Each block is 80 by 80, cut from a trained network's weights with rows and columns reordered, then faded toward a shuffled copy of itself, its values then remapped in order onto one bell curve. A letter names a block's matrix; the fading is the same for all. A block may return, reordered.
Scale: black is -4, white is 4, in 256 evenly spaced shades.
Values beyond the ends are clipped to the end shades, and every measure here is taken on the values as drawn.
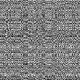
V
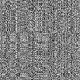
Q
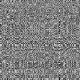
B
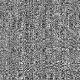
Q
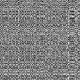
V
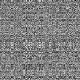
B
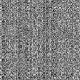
Q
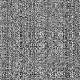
Q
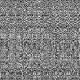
V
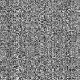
Q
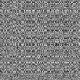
V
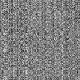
Q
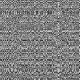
V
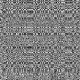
V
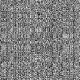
Q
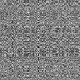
B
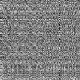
V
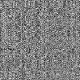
Q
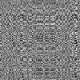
B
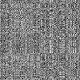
Q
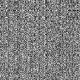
Q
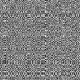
B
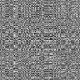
B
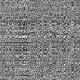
B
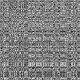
V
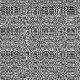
V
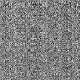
Q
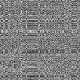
V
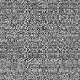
B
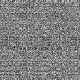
V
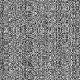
Q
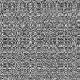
V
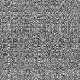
B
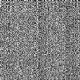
Q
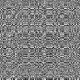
V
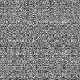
V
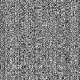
Q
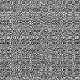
V
